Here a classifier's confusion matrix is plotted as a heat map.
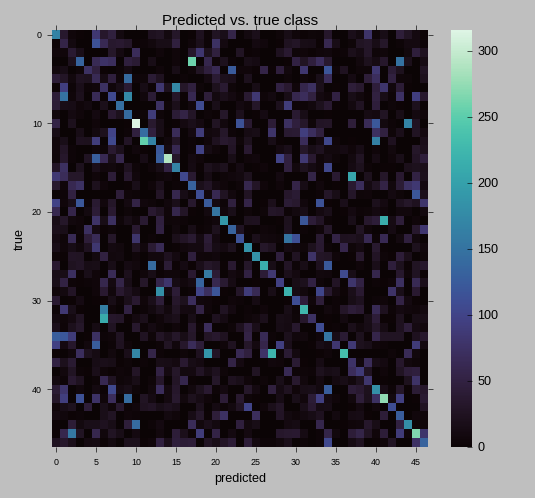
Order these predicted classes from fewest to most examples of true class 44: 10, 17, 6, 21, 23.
21, 6, 23, 17, 10
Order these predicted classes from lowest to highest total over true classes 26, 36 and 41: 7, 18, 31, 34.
31, 18, 7, 34
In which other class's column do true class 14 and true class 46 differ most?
5
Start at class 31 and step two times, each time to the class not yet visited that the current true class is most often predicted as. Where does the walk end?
15
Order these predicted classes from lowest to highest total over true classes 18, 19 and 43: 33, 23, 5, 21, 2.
23, 5, 2, 21, 33
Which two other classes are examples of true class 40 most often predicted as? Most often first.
34, 7
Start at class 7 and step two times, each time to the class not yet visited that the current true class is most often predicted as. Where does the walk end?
12
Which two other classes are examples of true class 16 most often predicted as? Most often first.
37, 0
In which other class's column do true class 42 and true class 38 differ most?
24
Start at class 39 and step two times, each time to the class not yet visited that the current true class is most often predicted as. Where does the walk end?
2
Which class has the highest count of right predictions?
10
